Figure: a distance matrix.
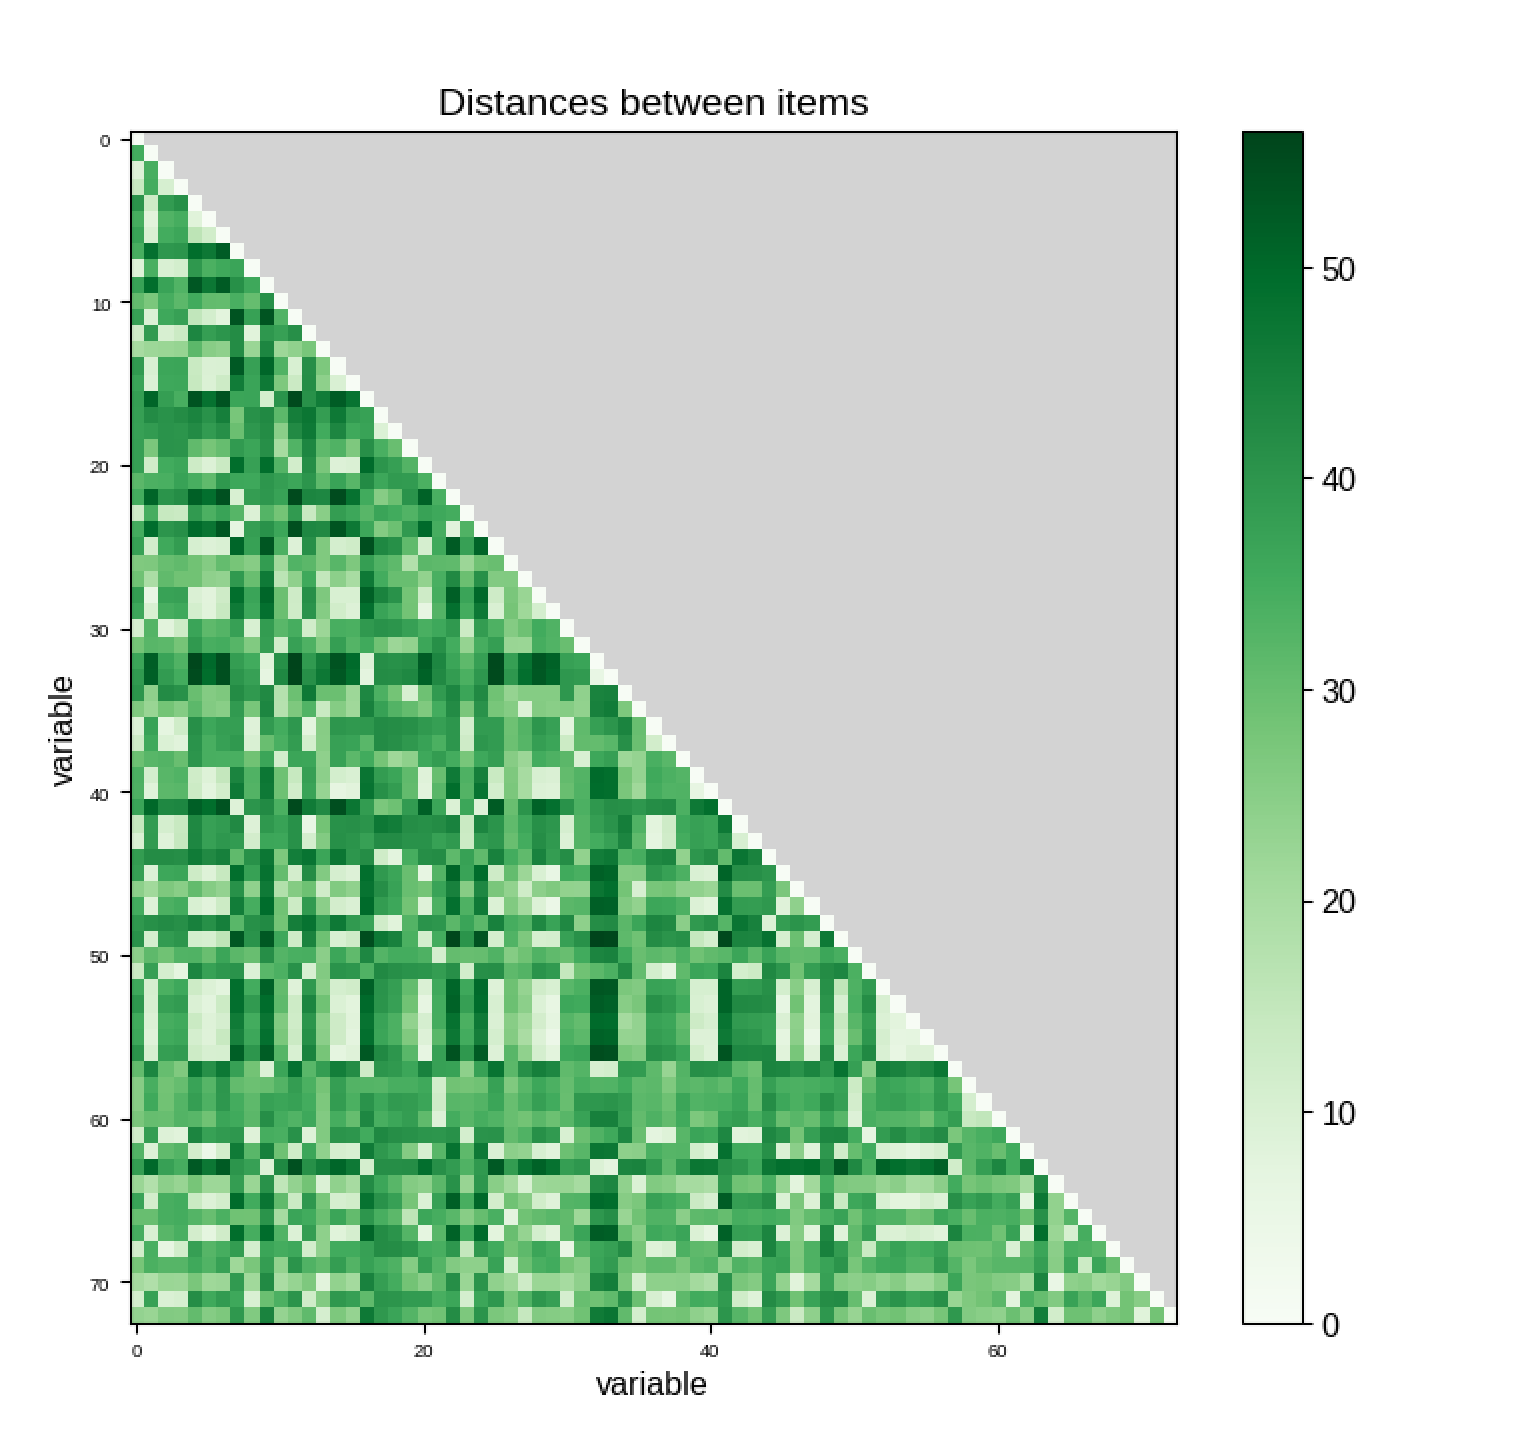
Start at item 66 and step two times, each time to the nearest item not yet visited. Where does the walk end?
69
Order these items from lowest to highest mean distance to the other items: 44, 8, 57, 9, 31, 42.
8, 31, 42, 57, 44, 9
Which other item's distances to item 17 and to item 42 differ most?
12
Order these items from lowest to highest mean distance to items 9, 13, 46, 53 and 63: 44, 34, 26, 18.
26, 34, 18, 44
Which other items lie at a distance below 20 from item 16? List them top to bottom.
9, 32, 33, 57, 63
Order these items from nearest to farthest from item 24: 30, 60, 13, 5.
60, 30, 13, 5
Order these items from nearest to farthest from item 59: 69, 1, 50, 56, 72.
50, 72, 69, 1, 56
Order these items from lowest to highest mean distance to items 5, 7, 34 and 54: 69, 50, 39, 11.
39, 11, 69, 50
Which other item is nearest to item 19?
34
